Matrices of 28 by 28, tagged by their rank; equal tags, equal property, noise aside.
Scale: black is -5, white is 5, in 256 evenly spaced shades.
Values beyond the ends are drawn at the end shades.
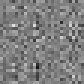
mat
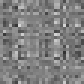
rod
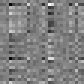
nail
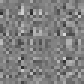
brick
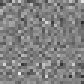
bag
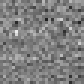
bag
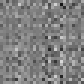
brick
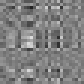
nail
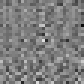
mat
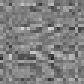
rod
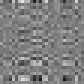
nail
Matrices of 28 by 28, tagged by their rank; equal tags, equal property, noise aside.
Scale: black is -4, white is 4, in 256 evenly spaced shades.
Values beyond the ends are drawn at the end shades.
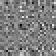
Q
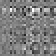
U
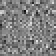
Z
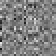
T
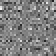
Q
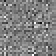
Z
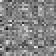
Q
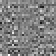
Q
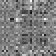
Q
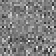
Z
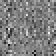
Q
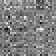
T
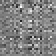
Q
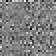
Q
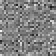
Z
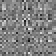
T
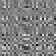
U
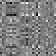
U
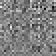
Z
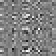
T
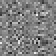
Q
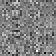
Z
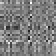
T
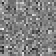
Z
